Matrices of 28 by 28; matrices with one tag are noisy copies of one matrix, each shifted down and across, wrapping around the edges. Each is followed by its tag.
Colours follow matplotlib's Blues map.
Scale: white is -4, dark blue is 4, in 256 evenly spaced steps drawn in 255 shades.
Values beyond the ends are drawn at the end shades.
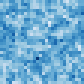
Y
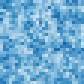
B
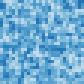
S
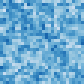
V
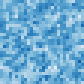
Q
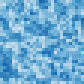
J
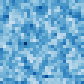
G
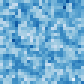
G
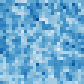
B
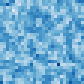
G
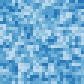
V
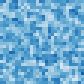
S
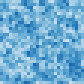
J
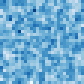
S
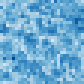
J
